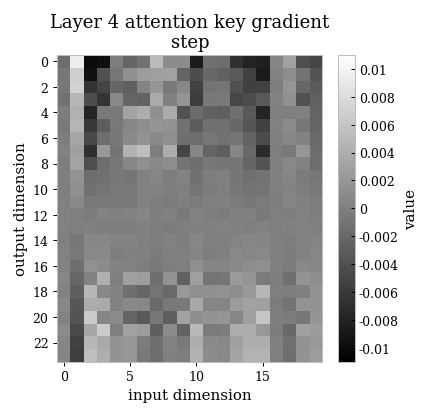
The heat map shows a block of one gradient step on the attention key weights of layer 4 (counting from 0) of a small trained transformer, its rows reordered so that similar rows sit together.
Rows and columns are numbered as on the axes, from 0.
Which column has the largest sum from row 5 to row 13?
1
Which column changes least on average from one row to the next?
16
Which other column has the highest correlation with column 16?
7
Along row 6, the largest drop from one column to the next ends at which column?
2
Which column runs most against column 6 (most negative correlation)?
9
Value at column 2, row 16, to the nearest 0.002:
0.002
